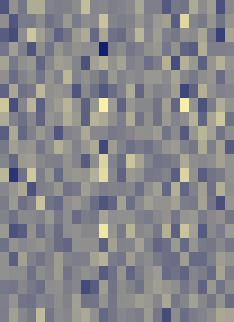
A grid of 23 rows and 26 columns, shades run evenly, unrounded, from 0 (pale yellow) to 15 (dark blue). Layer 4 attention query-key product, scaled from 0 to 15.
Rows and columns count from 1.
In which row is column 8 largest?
18
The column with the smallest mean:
12
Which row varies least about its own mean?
16
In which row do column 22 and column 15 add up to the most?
4
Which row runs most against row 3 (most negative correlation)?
9
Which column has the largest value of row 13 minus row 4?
2
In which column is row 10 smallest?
23
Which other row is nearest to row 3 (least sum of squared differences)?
1
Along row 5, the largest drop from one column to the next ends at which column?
21
